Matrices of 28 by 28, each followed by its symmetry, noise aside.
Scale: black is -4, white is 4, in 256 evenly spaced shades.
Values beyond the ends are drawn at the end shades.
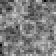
symmetric.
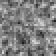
antisymmetric.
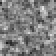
antisymmetric.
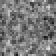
mirrored top to bottom.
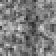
mirrored top to bottom.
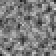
symmetric.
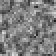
symmetric.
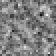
symmetric across the other diagonal.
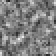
same after a half turn.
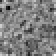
symmetric.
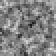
symmetric across the other diagonal.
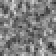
same after a half turn.
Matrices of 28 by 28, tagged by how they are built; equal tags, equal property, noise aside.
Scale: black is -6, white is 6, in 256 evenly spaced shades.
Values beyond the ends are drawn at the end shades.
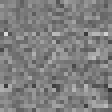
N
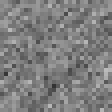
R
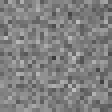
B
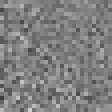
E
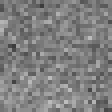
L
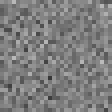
B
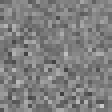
E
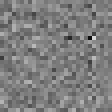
N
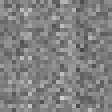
B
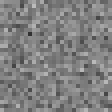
B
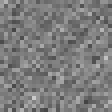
R
